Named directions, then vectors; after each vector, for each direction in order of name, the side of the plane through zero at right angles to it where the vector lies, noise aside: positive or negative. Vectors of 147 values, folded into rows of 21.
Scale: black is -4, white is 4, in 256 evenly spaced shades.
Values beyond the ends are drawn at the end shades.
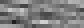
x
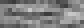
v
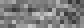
negative, negative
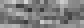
negative, positive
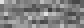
negative, negative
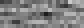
positive, positive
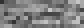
positive, positive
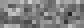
negative, positive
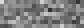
negative, negative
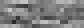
negative, positive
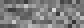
positive, negative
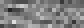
positive, negative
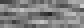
positive, positive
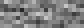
negative, negative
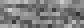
negative, positive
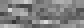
negative, positive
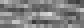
negative, negative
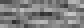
positive, positive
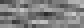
positive, positive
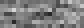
positive, positive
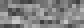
positive, negative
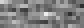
negative, negative
